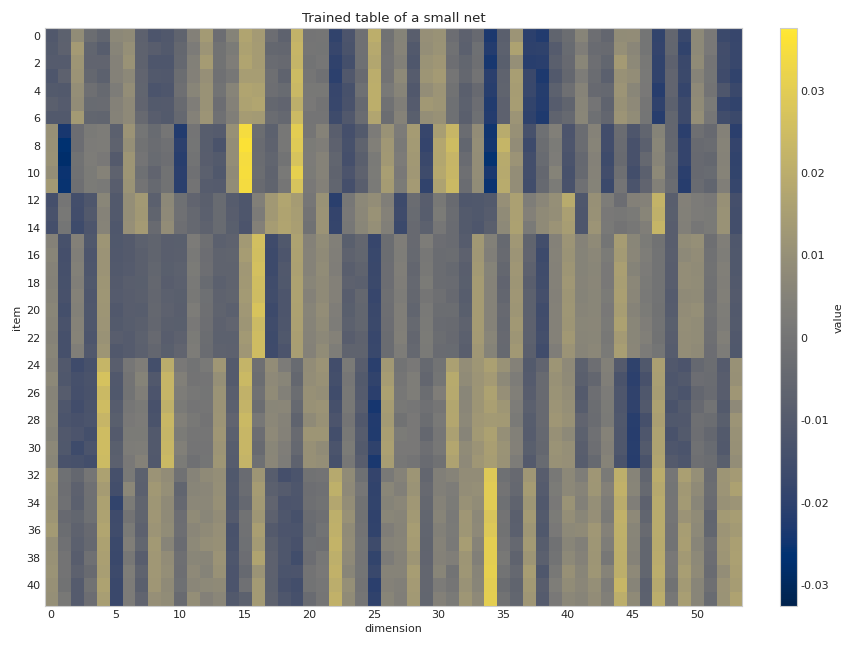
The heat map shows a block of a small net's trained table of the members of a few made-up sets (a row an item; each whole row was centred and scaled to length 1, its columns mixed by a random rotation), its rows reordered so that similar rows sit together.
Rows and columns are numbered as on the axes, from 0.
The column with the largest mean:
15
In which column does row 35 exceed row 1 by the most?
34
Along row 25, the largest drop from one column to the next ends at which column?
5
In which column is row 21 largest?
16
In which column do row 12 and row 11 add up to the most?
19
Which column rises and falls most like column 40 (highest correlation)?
43
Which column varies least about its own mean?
51
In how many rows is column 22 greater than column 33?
10
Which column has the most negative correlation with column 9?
2
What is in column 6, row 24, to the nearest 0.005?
0
